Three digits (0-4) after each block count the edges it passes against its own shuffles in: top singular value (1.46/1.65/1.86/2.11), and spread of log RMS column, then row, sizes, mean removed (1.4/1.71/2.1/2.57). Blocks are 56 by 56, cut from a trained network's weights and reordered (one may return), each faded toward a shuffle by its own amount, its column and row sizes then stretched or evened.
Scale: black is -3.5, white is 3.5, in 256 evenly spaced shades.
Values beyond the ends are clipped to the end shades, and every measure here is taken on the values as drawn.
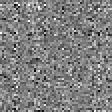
1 3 2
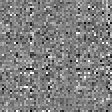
3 4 3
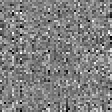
2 4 2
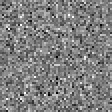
0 1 1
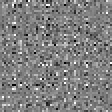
1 4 4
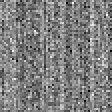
3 0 0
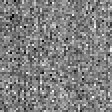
0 0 0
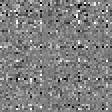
0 3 4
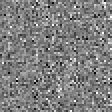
0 3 0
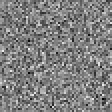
1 0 0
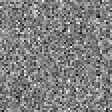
1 1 0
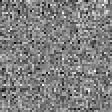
1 1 2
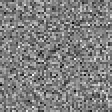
2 0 1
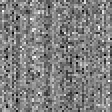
3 2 1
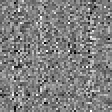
1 3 2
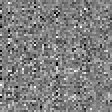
0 3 1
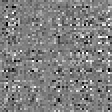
3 4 4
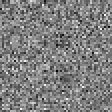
2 0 2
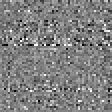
1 1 4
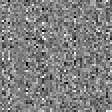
2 4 1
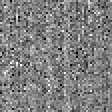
0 1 2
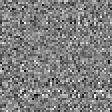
2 1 2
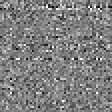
1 0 4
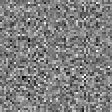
3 3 1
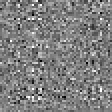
3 3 3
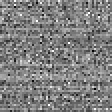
1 2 0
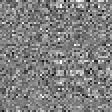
2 1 4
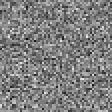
3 0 0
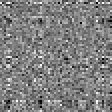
4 3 3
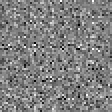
1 2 3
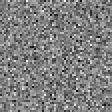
0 2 0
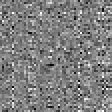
2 4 1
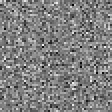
2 2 0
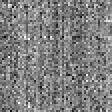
2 0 2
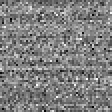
1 0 0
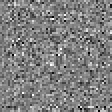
1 3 2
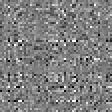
4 3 4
